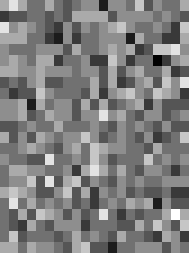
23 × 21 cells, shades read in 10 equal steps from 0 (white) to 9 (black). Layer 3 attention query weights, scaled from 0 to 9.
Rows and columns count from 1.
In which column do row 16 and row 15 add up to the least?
11
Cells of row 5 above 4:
8
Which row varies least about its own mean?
12
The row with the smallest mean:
5
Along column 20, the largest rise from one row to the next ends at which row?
21
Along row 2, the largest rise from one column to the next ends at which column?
13
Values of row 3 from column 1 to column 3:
1 4 3
